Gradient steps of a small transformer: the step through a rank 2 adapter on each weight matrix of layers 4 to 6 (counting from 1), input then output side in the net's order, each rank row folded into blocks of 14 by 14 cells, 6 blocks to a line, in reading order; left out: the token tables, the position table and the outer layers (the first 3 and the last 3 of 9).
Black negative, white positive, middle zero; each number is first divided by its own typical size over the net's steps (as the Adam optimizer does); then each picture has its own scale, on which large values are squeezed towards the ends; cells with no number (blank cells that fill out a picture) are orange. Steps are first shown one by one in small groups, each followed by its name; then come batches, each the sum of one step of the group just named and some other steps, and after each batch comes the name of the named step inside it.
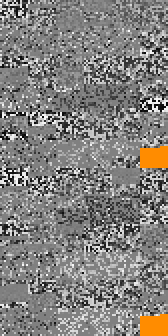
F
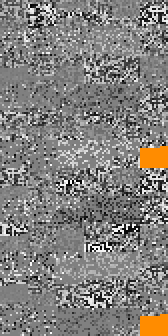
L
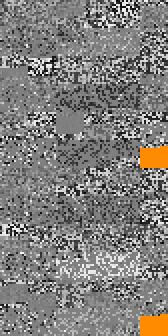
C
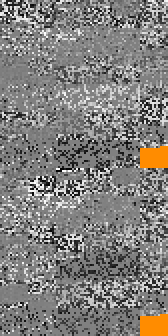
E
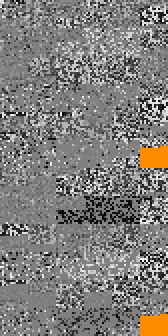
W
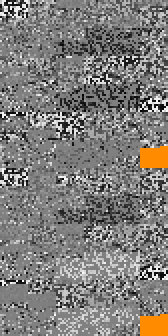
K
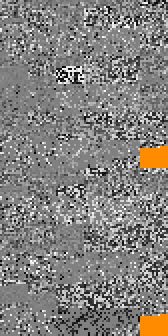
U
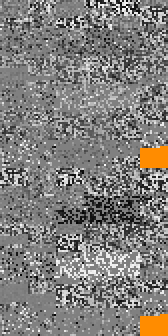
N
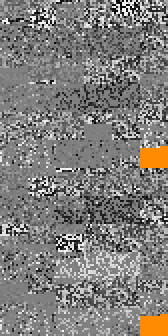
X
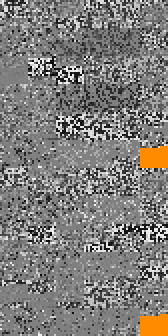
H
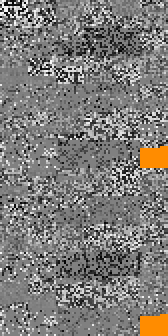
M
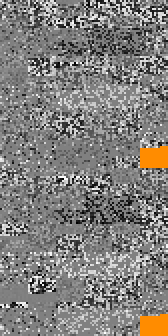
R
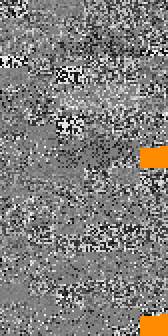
U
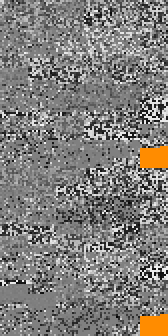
W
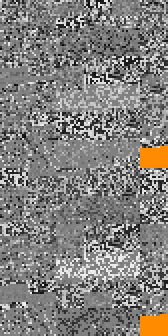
R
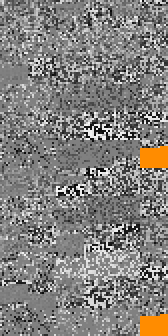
H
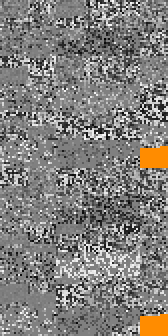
N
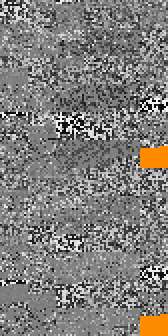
K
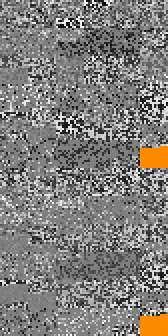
E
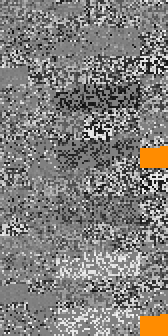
C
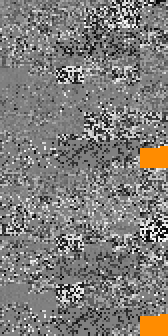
U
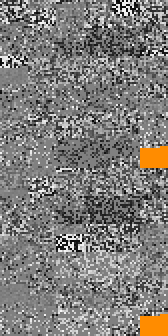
X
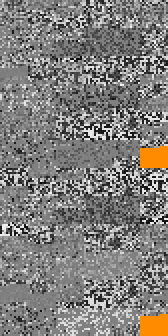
H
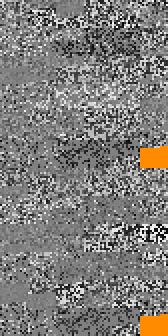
U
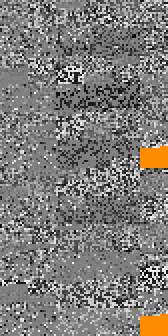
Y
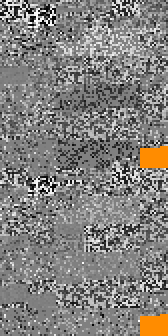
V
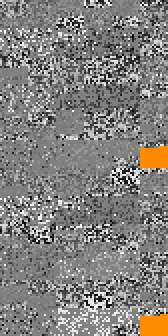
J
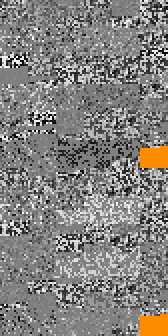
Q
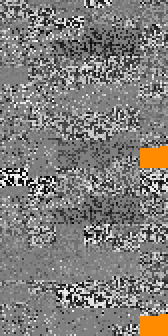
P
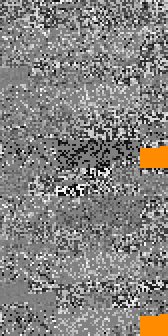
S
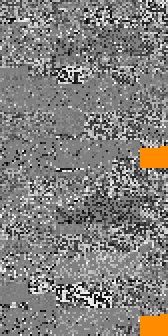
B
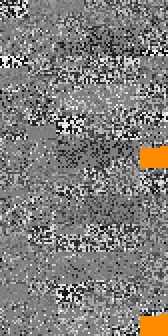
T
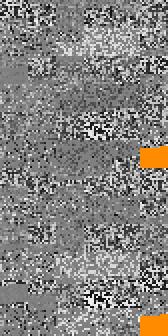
V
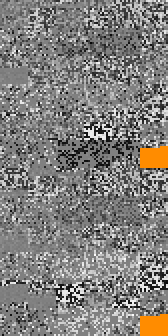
S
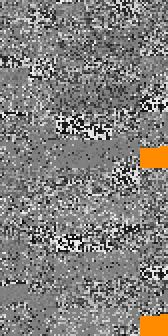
J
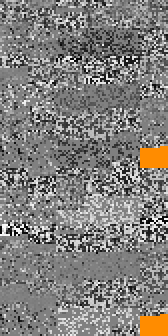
Q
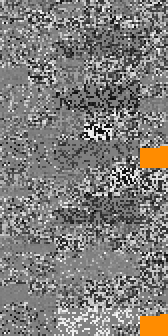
J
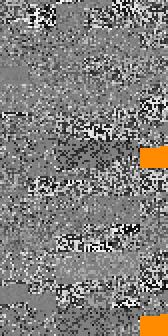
V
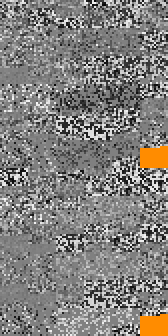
Q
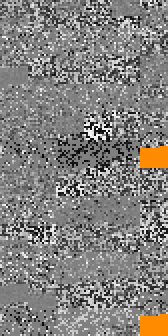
S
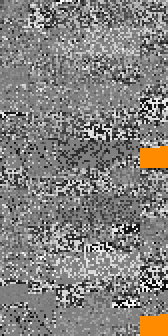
S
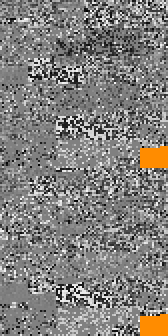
B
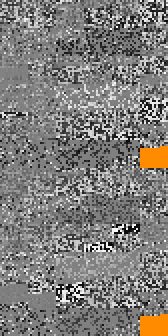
B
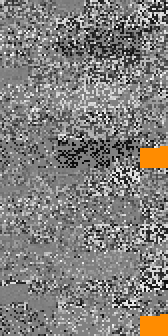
J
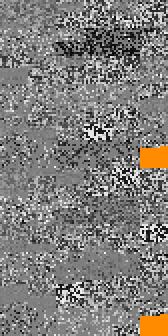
J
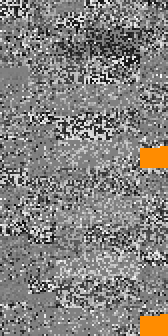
J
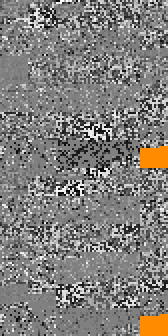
S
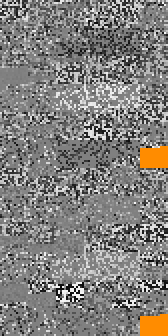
S
